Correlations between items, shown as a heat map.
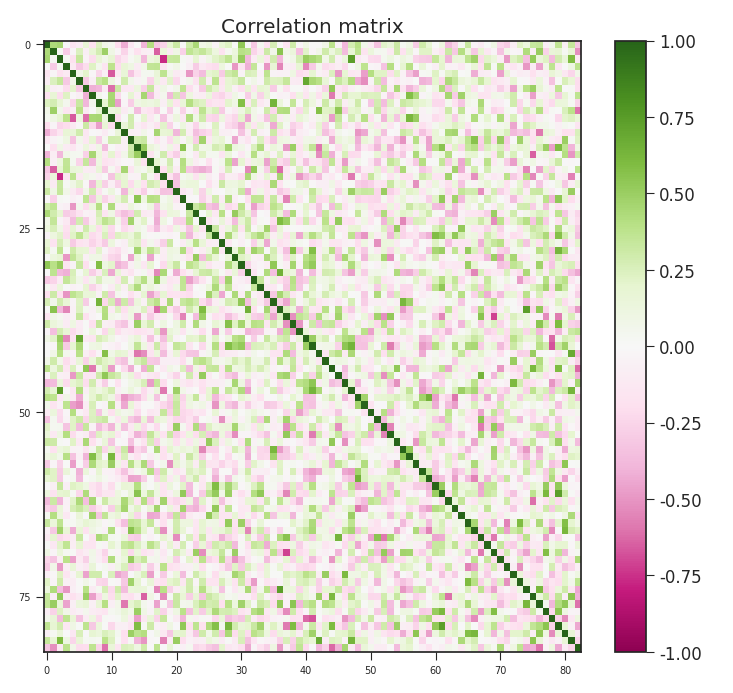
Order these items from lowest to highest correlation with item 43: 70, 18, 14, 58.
18, 70, 58, 14
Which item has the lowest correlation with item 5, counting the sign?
49
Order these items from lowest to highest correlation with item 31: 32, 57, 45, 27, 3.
3, 57, 32, 27, 45
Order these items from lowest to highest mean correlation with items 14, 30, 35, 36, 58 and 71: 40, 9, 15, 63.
63, 9, 40, 15
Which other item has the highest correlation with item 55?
35
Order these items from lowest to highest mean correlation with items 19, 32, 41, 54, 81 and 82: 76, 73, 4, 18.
18, 76, 73, 4
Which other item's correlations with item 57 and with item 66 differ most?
2
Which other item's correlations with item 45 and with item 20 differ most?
67
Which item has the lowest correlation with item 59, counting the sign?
66
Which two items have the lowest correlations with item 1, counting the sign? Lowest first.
17, 82
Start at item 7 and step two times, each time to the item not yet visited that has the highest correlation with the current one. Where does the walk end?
10
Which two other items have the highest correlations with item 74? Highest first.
36, 76
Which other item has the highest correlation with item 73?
65
